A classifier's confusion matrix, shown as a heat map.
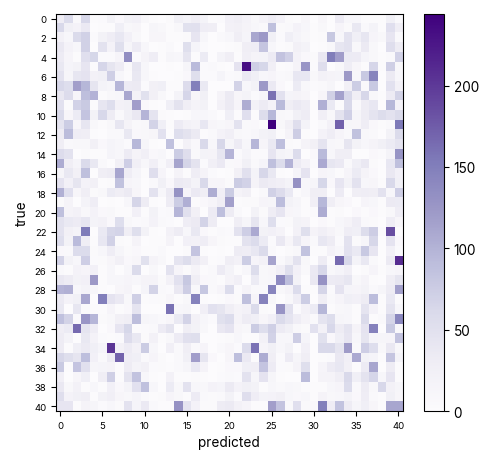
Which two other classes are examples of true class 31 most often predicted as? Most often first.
40, 3
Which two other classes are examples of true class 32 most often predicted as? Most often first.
2, 37
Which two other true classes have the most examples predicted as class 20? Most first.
19, 14
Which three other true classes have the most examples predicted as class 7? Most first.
35, 16, 17
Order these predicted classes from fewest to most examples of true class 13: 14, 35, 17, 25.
14, 35, 25, 17
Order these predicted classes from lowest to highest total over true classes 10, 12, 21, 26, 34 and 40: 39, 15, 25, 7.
7, 15, 39, 25
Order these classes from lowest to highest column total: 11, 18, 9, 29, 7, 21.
18, 11, 21, 29, 7, 9
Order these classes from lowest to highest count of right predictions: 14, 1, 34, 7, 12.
1, 12, 14, 7, 34
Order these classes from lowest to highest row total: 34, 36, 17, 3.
3, 36, 17, 34
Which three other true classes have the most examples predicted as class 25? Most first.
11, 8, 28
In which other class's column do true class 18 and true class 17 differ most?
28
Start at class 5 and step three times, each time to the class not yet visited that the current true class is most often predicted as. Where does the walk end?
0
